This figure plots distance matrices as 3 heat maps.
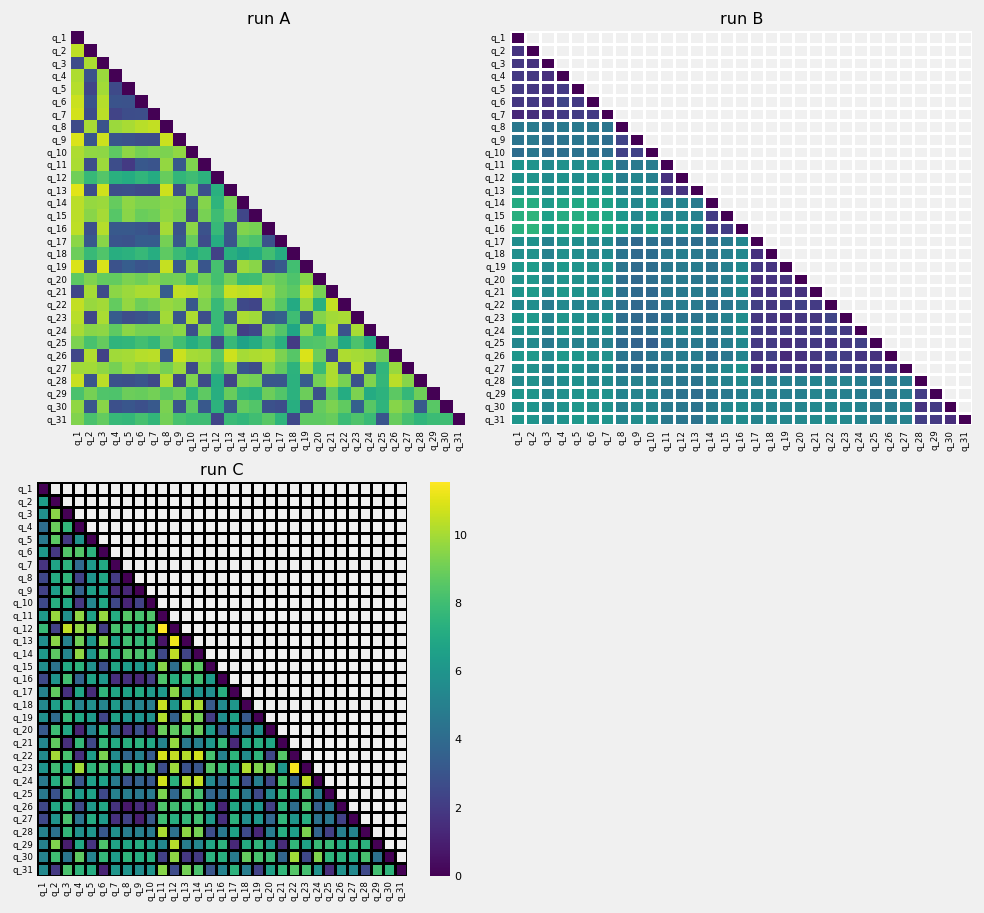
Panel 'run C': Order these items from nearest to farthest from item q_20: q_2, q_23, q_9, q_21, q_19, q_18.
q_9, q_18, q_19, q_21, q_2, q_23
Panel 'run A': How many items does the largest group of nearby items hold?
14
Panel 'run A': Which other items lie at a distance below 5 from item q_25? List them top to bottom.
q_12, q_18, q_31
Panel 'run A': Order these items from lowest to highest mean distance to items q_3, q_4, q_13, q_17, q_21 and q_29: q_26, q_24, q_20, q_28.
q_28, q_26, q_20, q_24
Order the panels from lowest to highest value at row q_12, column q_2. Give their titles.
run C, run B, run A
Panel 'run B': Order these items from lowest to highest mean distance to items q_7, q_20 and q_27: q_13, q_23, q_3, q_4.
q_23, q_3, q_4, q_13
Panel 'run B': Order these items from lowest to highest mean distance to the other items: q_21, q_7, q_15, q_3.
q_21, q_3, q_7, q_15
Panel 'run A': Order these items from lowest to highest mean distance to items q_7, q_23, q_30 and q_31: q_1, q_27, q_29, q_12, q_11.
q_11, q_12, q_29, q_27, q_1
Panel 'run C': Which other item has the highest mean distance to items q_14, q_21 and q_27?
q_12
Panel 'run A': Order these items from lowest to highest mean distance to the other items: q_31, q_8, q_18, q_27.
q_18, q_31, q_27, q_8
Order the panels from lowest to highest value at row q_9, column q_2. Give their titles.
run A, run B, run C
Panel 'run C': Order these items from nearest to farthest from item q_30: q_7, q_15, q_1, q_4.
q_1, q_7, q_15, q_4
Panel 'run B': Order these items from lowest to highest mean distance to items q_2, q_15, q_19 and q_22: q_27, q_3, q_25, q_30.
q_25, q_27, q_3, q_30
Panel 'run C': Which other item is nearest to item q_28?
q_19
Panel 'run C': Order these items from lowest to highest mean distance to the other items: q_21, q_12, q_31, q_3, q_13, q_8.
q_8, q_31, q_21, q_3, q_13, q_12
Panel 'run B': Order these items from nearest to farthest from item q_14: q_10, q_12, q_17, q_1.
q_17, q_12, q_10, q_1
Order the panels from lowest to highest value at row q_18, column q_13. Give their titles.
run B, run A, run C
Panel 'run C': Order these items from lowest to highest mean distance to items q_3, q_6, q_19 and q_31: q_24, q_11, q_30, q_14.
q_24, q_30, q_14, q_11
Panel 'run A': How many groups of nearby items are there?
5
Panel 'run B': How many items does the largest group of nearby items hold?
11
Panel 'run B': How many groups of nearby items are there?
6
